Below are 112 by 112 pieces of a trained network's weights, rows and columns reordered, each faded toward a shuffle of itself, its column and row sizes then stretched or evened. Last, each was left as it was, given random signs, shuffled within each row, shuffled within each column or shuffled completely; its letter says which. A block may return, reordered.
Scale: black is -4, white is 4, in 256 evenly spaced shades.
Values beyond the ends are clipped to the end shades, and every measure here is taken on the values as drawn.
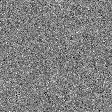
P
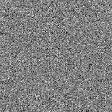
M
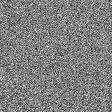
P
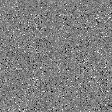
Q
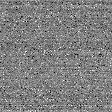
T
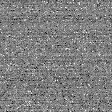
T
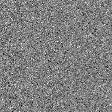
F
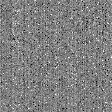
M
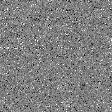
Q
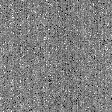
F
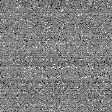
M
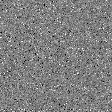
T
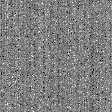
F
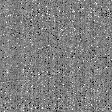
M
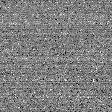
T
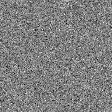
T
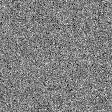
P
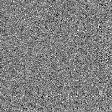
M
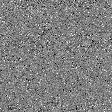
T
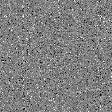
F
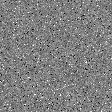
P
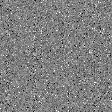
F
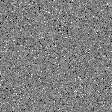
P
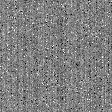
F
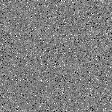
Q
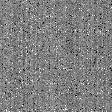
M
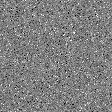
P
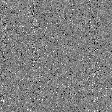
F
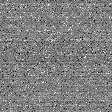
T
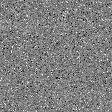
P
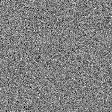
F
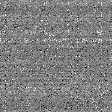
M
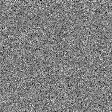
T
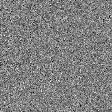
F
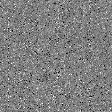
F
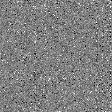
Q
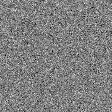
F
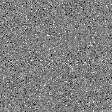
Q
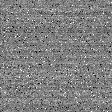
T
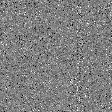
F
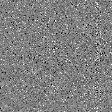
Q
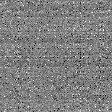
M
